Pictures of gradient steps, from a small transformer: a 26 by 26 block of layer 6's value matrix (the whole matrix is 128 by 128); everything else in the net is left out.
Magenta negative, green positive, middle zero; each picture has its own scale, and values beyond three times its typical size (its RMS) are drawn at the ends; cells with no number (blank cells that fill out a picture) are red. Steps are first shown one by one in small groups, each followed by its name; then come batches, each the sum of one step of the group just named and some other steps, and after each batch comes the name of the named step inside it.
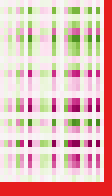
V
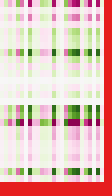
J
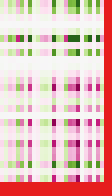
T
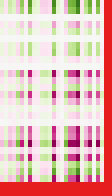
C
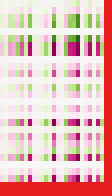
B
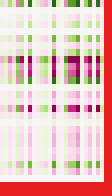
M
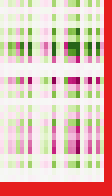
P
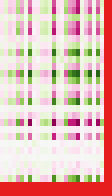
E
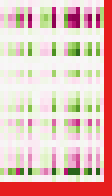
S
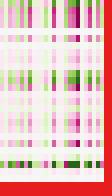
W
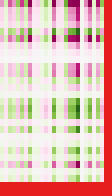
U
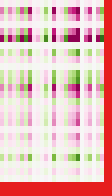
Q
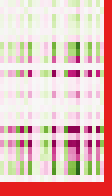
C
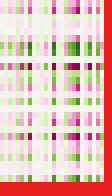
E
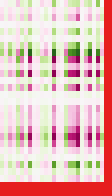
M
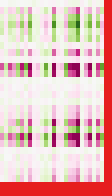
B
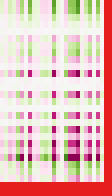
C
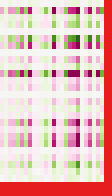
B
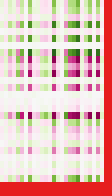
M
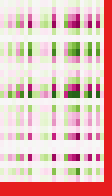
S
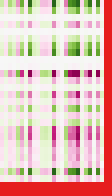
C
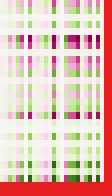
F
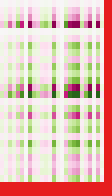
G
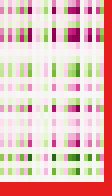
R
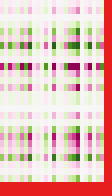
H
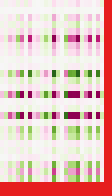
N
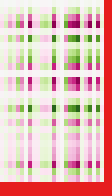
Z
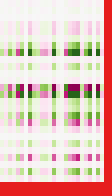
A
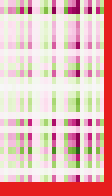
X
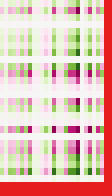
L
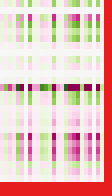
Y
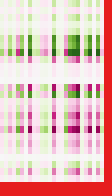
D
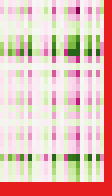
L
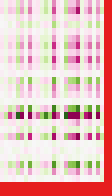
X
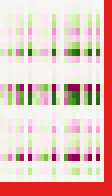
A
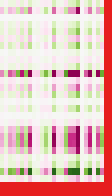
L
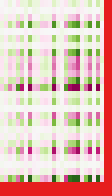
Y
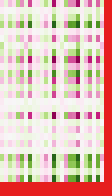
F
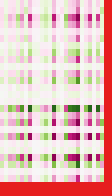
X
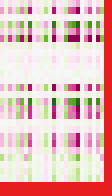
R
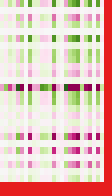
Y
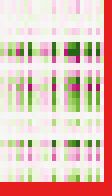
A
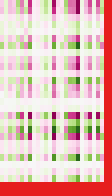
H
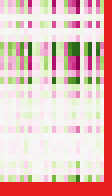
H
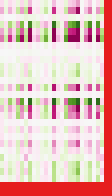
R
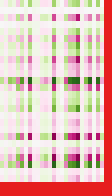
Y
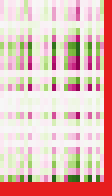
H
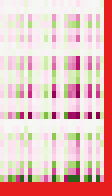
N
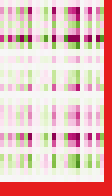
R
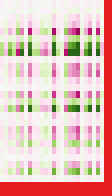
Z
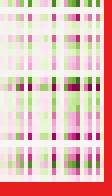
Y
